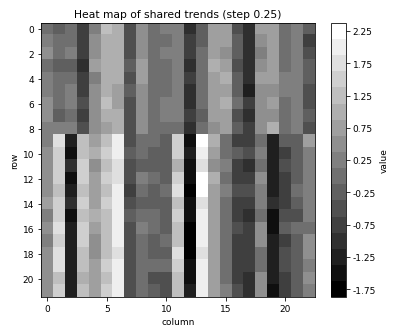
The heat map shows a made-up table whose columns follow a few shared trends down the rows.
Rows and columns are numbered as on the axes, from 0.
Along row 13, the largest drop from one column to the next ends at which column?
12
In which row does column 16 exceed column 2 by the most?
10
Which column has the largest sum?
6
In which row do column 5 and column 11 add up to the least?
8
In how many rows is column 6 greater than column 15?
19
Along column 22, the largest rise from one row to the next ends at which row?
9
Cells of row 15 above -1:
19
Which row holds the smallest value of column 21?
15
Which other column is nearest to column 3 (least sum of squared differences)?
1
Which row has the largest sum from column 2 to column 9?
16
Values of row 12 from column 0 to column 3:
0.5 1.5 -1.5 1.5
